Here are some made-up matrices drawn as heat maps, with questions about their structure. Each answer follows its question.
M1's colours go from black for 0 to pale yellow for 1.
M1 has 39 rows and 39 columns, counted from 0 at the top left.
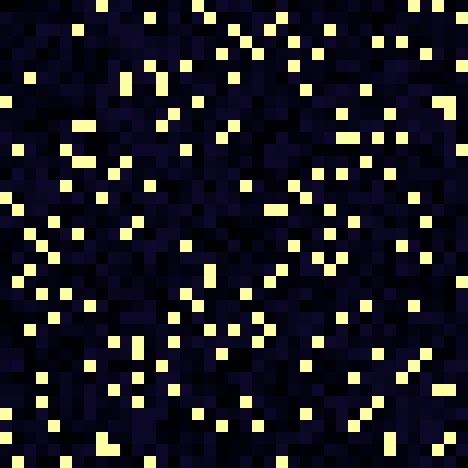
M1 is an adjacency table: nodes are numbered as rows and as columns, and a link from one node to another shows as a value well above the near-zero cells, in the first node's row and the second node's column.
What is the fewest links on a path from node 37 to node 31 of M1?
4
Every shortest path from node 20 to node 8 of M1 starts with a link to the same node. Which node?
node 33
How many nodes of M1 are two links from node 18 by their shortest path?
5
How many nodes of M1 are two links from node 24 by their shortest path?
4
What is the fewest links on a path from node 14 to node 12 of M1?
6
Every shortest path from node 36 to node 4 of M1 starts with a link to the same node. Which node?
node 32
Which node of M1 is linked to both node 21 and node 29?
node 35
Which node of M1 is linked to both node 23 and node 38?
node 1
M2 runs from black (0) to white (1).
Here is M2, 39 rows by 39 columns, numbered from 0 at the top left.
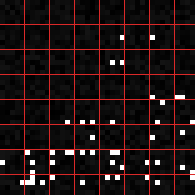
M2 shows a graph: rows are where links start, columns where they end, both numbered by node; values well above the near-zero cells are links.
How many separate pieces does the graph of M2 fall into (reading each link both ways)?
11
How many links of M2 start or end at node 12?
2
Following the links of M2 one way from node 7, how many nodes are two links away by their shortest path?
10
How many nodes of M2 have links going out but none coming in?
8
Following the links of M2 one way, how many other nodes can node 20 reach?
7
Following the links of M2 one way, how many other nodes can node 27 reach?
9
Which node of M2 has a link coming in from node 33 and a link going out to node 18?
node 24
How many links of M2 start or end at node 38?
3
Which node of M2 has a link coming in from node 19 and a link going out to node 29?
node 35
